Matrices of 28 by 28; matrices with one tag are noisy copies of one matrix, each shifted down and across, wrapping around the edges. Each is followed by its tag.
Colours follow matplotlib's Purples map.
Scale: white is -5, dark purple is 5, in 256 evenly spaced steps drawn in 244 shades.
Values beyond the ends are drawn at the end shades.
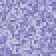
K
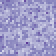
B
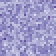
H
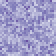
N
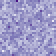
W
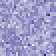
K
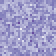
W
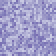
B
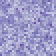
W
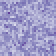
N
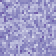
B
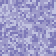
N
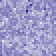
B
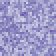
K
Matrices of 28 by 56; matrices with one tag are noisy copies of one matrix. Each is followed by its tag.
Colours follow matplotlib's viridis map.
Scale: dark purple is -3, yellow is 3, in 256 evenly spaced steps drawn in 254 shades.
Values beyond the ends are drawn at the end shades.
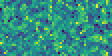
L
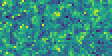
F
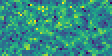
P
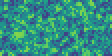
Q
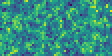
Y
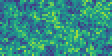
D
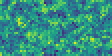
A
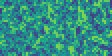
L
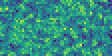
Q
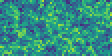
D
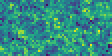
D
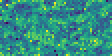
A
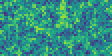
P
